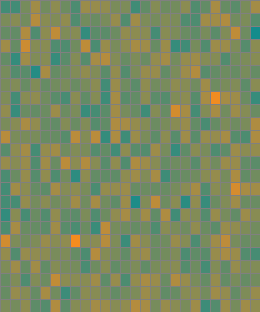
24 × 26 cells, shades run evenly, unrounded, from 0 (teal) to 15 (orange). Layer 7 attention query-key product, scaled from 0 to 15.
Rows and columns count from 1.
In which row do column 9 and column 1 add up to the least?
3
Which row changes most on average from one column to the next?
11
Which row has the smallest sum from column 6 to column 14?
8
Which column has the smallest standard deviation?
25
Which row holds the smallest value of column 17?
14
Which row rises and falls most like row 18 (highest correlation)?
15
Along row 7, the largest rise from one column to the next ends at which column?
12
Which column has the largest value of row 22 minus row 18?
10
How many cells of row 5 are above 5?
21
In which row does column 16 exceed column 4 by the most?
6
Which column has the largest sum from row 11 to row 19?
24
